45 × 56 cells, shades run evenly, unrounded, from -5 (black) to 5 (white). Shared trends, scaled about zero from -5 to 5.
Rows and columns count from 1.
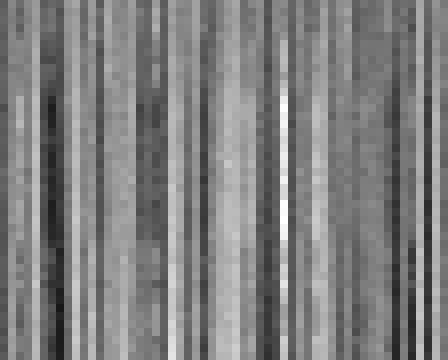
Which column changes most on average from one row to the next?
36
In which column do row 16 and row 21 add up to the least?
7
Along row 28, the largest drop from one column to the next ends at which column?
37
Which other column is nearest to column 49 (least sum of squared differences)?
56
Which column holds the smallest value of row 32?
8
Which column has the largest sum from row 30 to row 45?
22
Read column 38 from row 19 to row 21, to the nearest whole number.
0 0 0
